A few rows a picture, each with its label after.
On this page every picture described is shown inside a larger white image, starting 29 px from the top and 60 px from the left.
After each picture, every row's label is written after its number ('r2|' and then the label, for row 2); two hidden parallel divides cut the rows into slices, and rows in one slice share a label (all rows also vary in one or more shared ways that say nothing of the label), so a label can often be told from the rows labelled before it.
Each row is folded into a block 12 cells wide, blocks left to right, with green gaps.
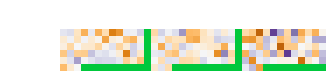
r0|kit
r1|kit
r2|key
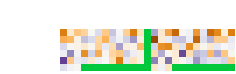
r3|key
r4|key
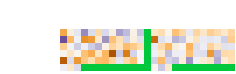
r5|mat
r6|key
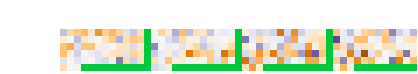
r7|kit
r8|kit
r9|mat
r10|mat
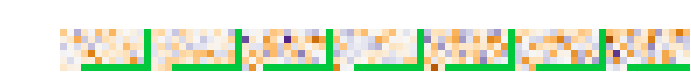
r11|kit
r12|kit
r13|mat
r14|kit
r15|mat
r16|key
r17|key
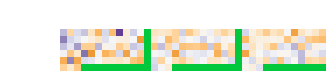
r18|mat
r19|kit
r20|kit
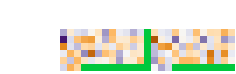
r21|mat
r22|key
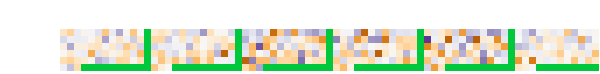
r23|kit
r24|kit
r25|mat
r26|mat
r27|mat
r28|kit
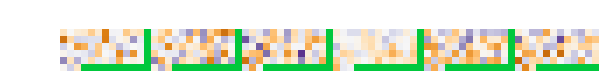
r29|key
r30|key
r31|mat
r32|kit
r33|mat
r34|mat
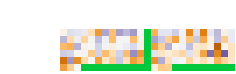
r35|mat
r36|mat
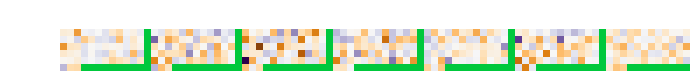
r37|kit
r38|mat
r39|key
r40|mat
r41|kit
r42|mat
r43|kit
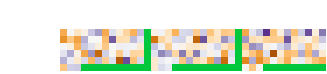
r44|key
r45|key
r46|mat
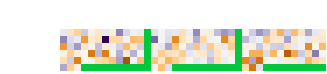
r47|mat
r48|mat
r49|mat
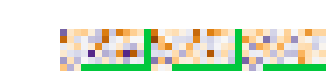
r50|key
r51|key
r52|key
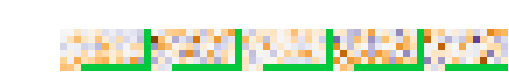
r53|kit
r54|key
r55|kit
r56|mat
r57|key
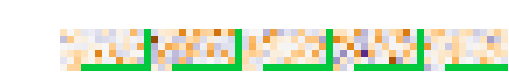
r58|kit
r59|key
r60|kit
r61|key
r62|kit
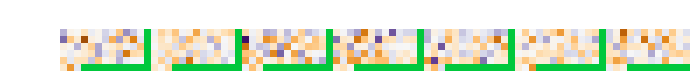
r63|mat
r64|kit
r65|mat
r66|mat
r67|mat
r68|kit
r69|kit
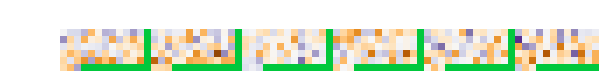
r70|mat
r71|mat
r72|kit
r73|key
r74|mat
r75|mat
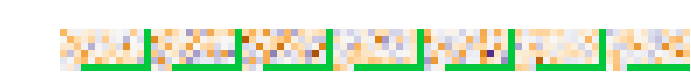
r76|kit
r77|key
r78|key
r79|kit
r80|key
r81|kit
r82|kit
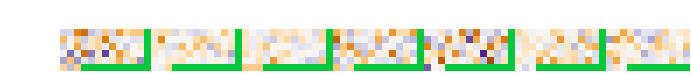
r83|key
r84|kit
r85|kit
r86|key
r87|mat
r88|kit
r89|kit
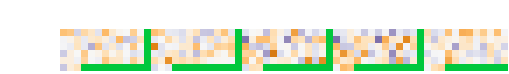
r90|kit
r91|kit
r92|mat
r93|mat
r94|kit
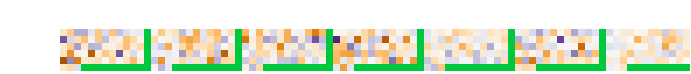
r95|mat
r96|key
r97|key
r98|mat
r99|kit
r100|mat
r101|kit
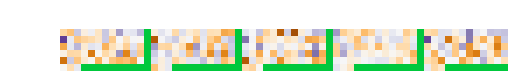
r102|mat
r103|key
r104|mat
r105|kit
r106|mat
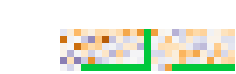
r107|key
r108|kit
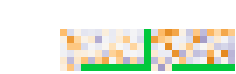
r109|kit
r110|key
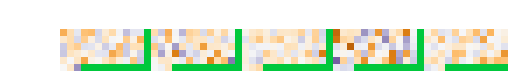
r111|kit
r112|kit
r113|kit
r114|key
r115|kit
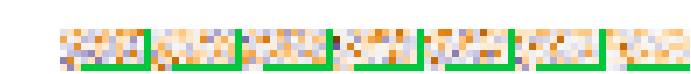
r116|key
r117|mat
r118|mat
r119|key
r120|key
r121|key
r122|kit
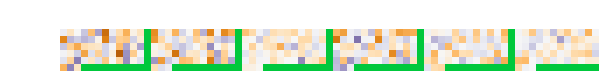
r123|key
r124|key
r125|kit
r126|key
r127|kit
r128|kit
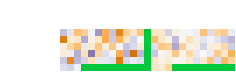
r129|key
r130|kit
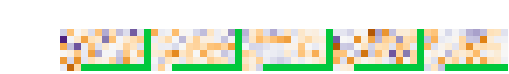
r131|mat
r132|kit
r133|kit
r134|mat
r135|kit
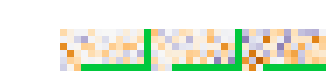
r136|kit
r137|kit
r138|mat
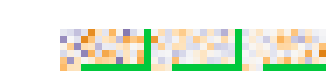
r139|mat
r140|kit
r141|kit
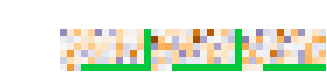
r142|kit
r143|key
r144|mat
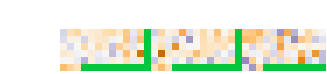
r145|kit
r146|kit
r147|key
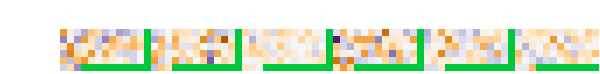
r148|mat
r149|mat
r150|kit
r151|mat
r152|kit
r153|kit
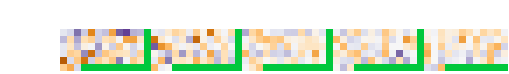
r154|mat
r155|key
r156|kit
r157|kit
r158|kit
